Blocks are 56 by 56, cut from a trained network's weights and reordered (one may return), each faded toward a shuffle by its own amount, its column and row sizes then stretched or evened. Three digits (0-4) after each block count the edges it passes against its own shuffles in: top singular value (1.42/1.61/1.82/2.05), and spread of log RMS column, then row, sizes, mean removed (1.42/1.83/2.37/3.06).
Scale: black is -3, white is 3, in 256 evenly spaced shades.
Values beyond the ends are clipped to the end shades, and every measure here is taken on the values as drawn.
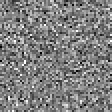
1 0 1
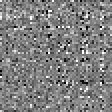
0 3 3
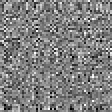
4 3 2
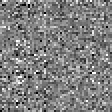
0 2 2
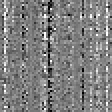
4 4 0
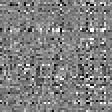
3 3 4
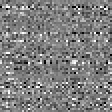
3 2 4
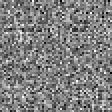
1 0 0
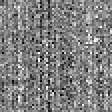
3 2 1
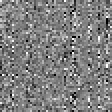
1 4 0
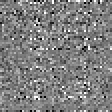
0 2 3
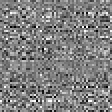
4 1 4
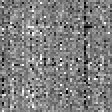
2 3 2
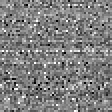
0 0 2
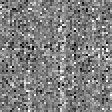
0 2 1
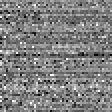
3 1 2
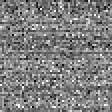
1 0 0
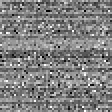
3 0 1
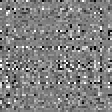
3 3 4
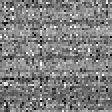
2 2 0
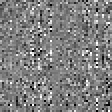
0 4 2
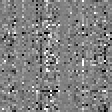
0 4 2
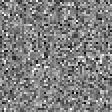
0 1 1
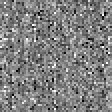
0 1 0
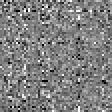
1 3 2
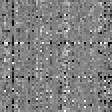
2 4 2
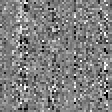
0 4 0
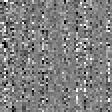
0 4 2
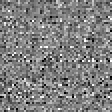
1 1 3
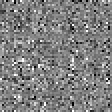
1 3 3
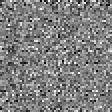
0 0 3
